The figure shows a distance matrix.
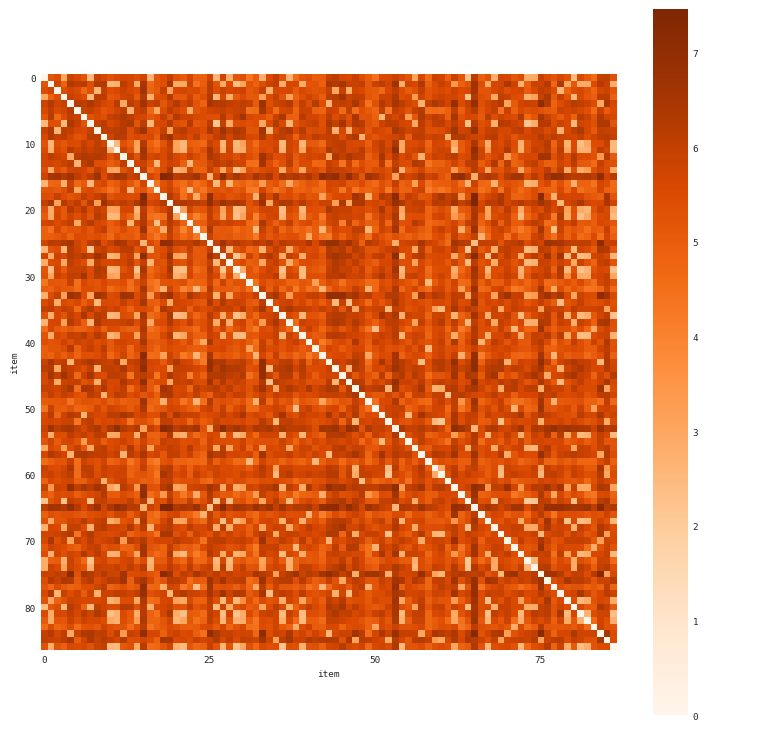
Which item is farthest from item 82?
65
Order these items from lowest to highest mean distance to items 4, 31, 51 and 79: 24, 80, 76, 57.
24, 57, 80, 76
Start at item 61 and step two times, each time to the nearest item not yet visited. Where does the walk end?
9
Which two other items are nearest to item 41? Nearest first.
58, 31
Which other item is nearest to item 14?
29
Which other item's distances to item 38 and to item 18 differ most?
50
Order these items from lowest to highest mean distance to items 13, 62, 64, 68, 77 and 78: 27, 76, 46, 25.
46, 27, 76, 25
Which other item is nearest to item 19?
78
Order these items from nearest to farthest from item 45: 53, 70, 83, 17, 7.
17, 83, 70, 53, 7
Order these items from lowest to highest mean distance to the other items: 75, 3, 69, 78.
3, 69, 78, 75
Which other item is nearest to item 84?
43
